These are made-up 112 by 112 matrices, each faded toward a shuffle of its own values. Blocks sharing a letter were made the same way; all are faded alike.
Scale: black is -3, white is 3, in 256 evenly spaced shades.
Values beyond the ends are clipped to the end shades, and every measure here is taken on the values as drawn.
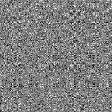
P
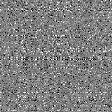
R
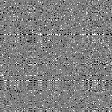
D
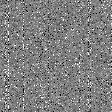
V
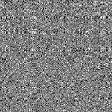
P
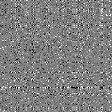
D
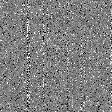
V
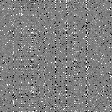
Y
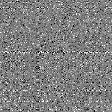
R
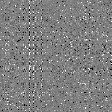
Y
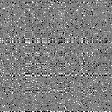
D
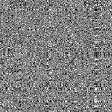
P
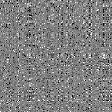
Y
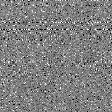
R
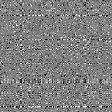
D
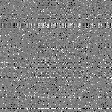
D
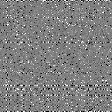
D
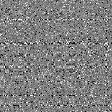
R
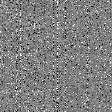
V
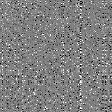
Y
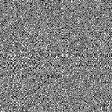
P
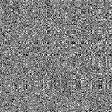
P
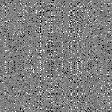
Y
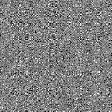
P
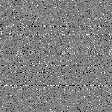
R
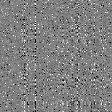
Y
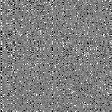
Y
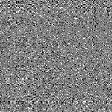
R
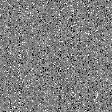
V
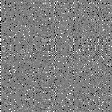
Y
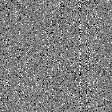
V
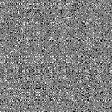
R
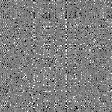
Y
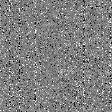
V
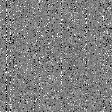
V
